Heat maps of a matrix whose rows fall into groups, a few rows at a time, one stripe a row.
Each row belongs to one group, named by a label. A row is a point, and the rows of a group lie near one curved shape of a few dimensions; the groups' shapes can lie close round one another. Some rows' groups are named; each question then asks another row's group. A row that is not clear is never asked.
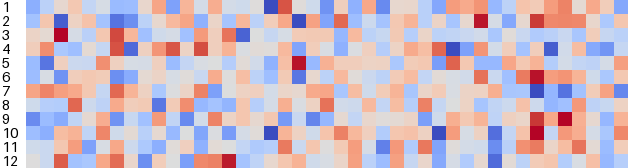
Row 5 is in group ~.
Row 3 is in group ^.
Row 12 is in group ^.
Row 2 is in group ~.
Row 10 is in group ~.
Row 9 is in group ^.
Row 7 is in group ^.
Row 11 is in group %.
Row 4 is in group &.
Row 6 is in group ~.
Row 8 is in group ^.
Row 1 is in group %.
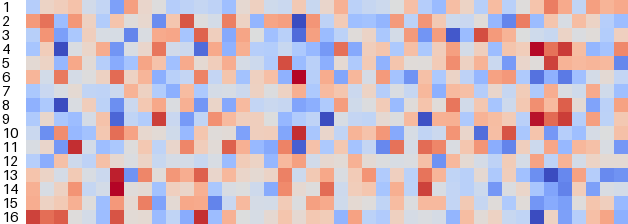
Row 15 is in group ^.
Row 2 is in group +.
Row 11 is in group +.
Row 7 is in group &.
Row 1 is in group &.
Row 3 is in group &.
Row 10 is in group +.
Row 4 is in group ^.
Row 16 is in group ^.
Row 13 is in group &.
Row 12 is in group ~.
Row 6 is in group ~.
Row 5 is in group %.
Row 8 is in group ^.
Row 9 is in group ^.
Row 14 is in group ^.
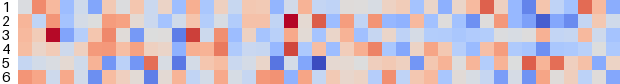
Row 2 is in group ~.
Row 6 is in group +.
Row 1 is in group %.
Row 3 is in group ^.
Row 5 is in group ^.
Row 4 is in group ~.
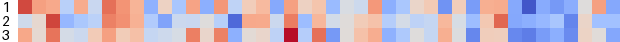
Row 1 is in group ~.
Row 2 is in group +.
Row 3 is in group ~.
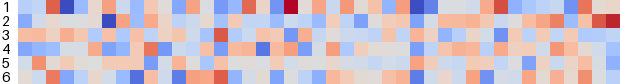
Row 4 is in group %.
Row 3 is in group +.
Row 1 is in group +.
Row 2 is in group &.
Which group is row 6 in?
^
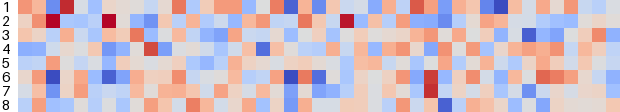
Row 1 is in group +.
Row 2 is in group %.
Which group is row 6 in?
~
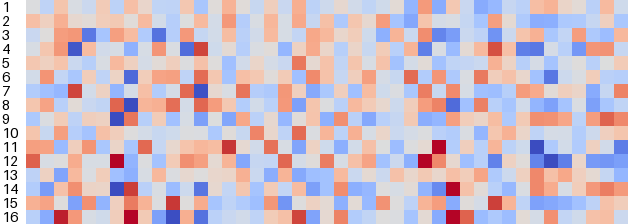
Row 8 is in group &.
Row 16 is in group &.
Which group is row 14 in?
&
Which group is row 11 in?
~
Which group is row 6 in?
&
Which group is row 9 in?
&
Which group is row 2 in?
~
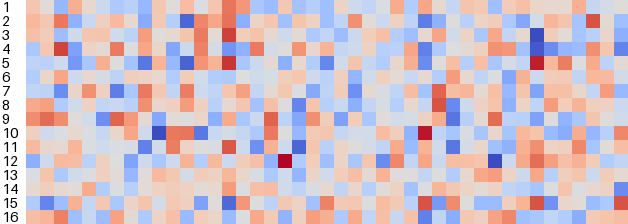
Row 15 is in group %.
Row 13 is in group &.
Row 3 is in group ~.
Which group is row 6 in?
&
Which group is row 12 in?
%
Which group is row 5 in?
^
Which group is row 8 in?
~
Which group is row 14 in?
~
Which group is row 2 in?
^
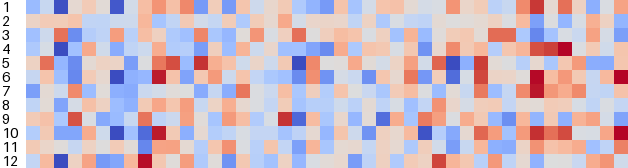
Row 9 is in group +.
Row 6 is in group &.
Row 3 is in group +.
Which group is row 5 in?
&
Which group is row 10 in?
&
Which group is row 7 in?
~
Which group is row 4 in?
^
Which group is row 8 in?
~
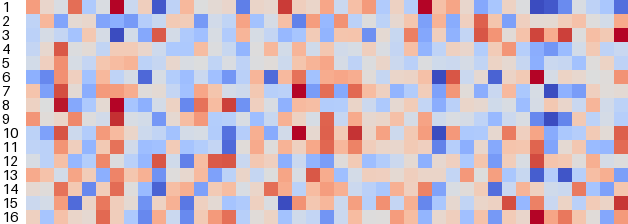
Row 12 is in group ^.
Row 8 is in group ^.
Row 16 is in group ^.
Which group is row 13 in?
^
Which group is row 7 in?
~
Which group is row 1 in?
&
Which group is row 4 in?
+
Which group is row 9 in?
^
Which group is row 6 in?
~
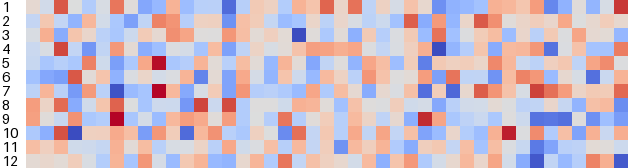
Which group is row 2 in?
&
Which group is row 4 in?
%
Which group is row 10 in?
+
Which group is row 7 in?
&
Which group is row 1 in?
%
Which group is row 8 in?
^
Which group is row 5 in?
%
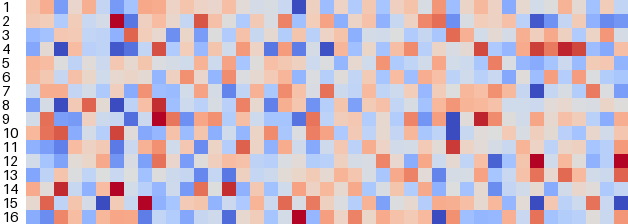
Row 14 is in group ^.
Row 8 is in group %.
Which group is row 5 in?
~
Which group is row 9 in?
&
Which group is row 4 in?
~
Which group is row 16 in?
~
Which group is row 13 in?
~
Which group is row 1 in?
~
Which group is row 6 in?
+
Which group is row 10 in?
%
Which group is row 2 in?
&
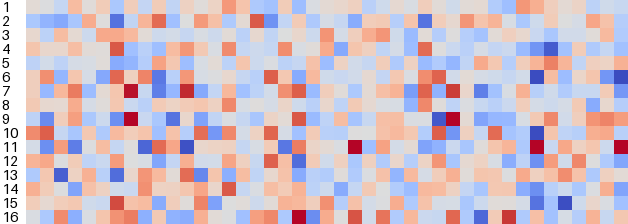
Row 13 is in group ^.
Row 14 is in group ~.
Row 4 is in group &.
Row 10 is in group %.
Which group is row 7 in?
&
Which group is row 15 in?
^
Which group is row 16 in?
+
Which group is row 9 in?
&
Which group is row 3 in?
~
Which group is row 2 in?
%
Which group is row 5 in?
&
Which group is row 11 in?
+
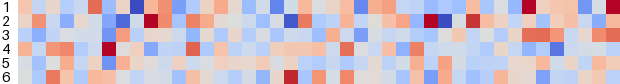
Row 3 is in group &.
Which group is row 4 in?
^
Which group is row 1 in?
+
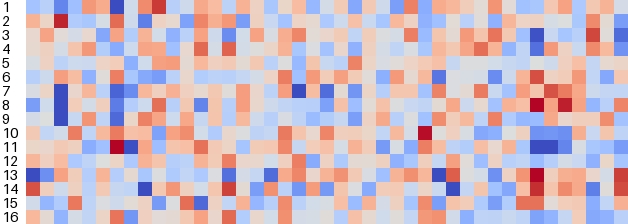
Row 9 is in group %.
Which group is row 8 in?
^
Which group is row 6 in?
%
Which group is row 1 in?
%
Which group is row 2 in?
^
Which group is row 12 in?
~
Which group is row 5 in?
&
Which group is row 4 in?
%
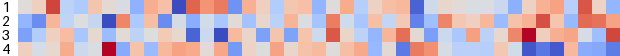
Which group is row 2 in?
&
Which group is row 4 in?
&
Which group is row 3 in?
~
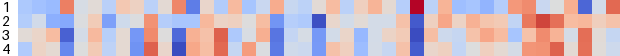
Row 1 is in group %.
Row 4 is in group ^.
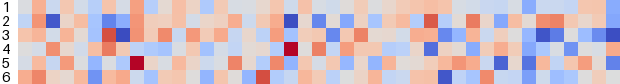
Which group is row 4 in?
~
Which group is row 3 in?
&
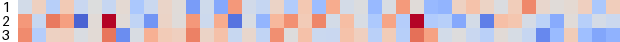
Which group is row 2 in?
^
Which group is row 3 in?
&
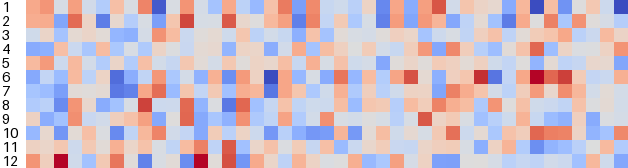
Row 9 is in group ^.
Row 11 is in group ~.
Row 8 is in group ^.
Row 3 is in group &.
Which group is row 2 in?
+
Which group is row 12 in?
^
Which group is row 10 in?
^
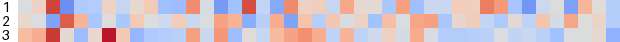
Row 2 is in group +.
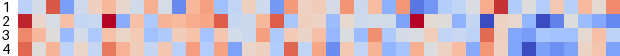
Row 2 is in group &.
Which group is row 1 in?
+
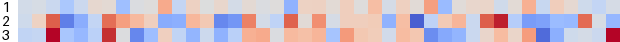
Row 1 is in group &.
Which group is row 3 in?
%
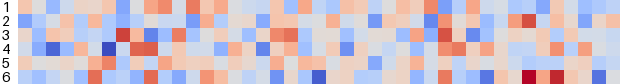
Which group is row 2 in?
~
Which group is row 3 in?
&
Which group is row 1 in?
&
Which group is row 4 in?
%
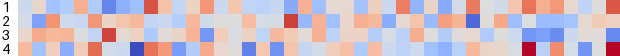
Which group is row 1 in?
&
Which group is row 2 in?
~
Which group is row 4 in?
+
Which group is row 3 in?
^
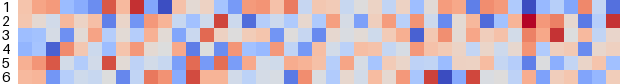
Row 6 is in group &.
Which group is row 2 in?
+
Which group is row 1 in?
+
